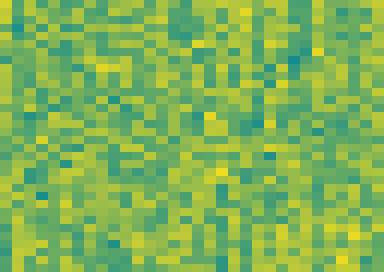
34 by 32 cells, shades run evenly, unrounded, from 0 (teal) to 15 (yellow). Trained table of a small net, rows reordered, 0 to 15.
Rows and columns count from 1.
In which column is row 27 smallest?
14
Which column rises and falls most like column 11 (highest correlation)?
24
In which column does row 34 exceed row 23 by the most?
30
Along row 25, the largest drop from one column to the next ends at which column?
4
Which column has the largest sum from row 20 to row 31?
2
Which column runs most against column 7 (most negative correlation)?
12
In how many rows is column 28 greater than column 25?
21
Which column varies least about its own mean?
5
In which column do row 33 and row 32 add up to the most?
29
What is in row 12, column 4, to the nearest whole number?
3
